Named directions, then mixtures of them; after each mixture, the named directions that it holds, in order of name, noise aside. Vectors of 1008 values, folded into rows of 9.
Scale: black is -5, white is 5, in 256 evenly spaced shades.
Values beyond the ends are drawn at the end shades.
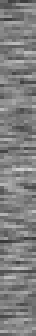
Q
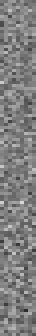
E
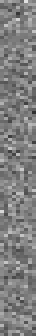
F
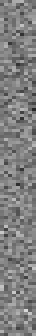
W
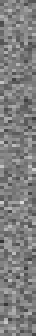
E.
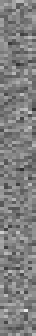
E, Q, W.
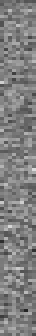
E, Q.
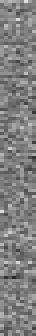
F, Q.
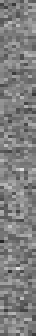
E, F, Q.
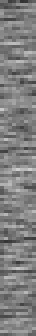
Q.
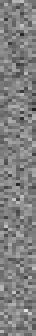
W.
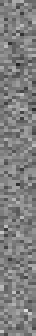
W.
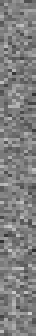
E, Q, W.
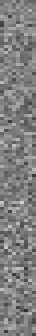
E.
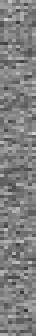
E, Q, W.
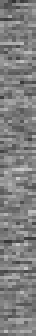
E, Q.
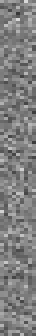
F.
